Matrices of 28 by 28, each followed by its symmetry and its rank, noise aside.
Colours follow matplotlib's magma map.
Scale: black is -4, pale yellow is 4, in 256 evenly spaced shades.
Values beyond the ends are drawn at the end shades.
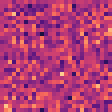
no symmetry, rank six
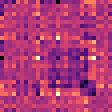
symmetric, rank three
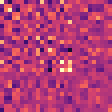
symmetric, rank three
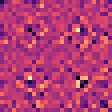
symmetric, rank four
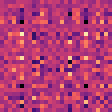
no symmetry, rank three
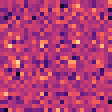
no symmetry, rank six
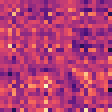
no symmetry, rank three
